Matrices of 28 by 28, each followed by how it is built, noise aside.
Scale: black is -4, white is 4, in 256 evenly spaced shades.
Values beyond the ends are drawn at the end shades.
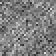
Hankel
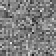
noise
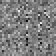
uneven columns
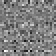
low rank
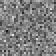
noise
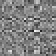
low rank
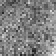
smooth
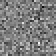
low rank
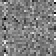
uneven columns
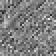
Hankel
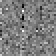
uneven columns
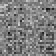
blocks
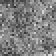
smooth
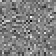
low rank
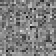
blocks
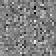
uneven columns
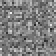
blocks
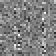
uneven columns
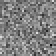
noise
